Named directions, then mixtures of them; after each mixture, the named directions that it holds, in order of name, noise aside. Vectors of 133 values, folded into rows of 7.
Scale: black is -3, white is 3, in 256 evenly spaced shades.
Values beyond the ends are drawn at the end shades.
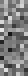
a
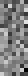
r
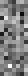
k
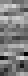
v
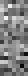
k, r, v.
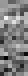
k, v.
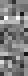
k, v.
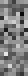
k.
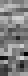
v.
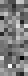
k, v.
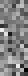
a, r.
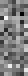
k.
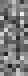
k.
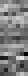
v.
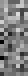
a, k, v.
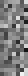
r.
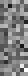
r, v.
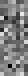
k.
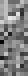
a, k, v.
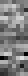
v.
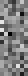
a, k, r.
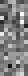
k.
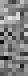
a, k, v.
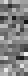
r, v.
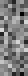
k, r.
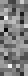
k.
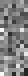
a, r, v.
